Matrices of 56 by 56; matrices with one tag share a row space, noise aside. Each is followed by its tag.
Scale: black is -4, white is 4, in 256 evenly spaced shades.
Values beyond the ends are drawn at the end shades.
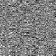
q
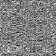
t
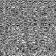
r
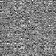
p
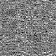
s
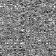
p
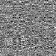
p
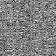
p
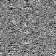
q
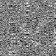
q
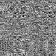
p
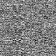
p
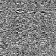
r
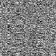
t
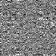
t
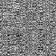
t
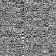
s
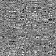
s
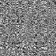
r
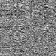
p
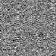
t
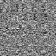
r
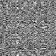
r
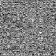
t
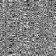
q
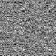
p
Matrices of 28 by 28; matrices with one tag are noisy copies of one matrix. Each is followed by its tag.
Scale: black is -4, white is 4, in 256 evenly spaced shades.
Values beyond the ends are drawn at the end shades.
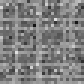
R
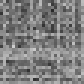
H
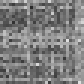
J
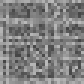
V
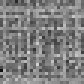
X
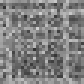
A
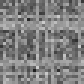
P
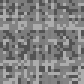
P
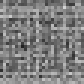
X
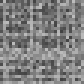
H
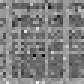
A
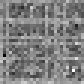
V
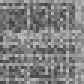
J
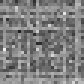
X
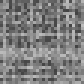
H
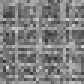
R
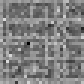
V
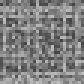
X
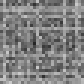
X
